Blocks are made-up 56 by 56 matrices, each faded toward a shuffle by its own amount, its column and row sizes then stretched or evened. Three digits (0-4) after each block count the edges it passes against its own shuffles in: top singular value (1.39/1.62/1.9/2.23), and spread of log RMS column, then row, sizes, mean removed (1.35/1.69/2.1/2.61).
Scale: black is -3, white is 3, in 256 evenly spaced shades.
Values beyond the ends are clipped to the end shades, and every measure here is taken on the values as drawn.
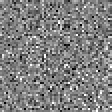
3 0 0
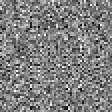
3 2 0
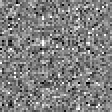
2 2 1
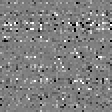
1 2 4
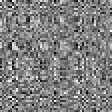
4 4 3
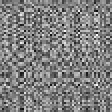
4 3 3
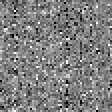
0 3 0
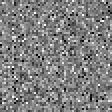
1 1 0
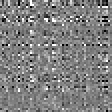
4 4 4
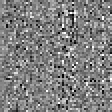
0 4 0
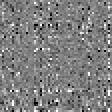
3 4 2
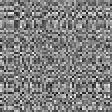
4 2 3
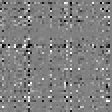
3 4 4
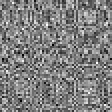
4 1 1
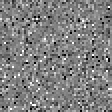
0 2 1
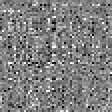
3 2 3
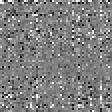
1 3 4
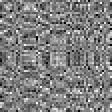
4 2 0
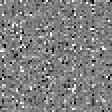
2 3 1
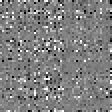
0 4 4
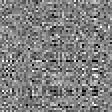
4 2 2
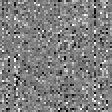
2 4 0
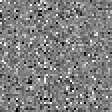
1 2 1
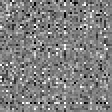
2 4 3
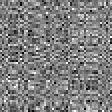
4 1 1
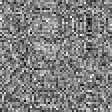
3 0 0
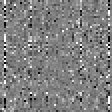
4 4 0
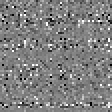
1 2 4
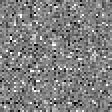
1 1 2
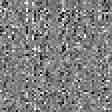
3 4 2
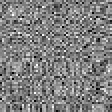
4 1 0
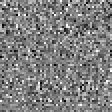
2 0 4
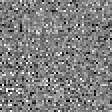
2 0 3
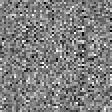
3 2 0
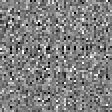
2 3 2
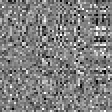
4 3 1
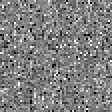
1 1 0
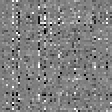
3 4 2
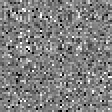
2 2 1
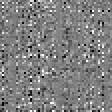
0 4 3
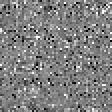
0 2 3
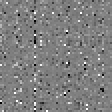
3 3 1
